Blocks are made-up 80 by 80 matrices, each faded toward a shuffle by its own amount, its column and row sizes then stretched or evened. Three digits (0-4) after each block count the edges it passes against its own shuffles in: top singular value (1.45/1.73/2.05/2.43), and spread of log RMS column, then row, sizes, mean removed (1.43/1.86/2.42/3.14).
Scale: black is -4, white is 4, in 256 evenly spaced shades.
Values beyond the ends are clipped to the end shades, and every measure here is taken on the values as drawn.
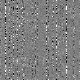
3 4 0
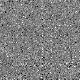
2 1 1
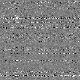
2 1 4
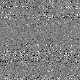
0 1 4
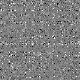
1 2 3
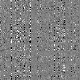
2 4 2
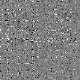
0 3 3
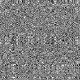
3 1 3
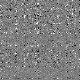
1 3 3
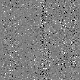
2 3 0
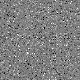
2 1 1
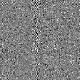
3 2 0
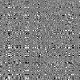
4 3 3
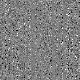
1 3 0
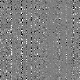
3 4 2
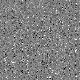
1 2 0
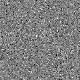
1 0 1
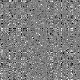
4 3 2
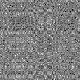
4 0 1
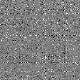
2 2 3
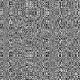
4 4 2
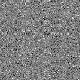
3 0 0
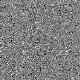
1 2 0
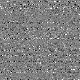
1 0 3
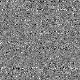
0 0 3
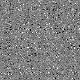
1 1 2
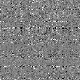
2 1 3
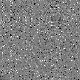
2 1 0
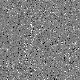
0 2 0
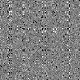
4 3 1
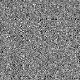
1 1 2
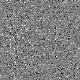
0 1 2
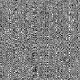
4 3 1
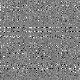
3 2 3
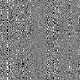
3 4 2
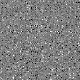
2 1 2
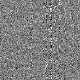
2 3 0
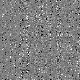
2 3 0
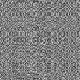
4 0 2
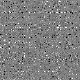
0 2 3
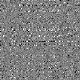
3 2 3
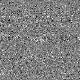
2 1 2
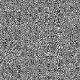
2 3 0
